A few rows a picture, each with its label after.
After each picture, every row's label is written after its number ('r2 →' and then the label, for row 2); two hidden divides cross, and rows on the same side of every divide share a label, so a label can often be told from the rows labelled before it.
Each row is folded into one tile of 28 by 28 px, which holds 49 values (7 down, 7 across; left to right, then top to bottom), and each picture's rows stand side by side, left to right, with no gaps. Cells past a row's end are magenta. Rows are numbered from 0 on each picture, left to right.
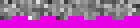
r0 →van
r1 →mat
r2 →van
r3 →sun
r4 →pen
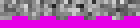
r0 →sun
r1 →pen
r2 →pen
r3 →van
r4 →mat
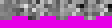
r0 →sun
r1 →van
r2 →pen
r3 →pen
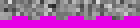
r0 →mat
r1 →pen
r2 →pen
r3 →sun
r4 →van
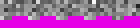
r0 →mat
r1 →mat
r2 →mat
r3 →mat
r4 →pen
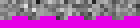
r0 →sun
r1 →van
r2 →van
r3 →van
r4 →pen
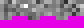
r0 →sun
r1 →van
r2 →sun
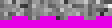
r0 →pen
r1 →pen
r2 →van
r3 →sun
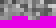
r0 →pen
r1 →sun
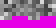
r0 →mat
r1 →sun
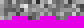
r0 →sun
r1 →van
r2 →pen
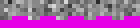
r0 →van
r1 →sun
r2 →mat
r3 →pen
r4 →sun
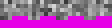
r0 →van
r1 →sun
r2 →van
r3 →pen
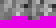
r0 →pen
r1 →pen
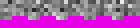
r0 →van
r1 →mat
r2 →mat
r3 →sun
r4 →mat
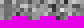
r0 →sun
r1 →pen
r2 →van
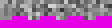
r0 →sun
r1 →sun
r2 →mat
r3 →pen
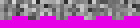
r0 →sun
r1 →van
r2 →sun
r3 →mat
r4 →pen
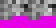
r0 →pen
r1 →pen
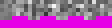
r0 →pen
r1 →sun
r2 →sun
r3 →mat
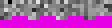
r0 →van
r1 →mat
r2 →mat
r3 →pen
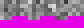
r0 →sun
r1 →sun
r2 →van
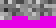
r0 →mat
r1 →mat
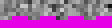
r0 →sun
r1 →pen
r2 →van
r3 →pen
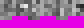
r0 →sun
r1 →van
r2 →pen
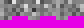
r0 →sun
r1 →mat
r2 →sun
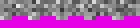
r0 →mat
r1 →mat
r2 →sun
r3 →mat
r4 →mat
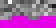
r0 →mat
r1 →pen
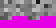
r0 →van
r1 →van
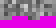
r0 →sun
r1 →van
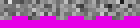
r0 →mat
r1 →van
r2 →pen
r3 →pen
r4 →van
